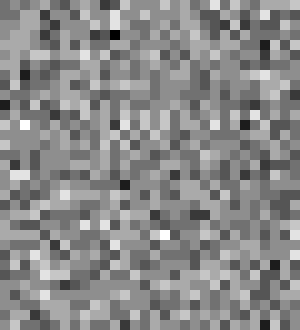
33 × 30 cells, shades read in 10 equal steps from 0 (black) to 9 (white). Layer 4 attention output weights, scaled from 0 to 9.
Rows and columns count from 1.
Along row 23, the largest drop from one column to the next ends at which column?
12
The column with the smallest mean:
27
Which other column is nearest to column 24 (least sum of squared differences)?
17
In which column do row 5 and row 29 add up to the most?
30
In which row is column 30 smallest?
10
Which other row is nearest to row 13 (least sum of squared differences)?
15
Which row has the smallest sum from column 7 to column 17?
4
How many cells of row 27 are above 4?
18
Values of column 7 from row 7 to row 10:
4 6 6 6
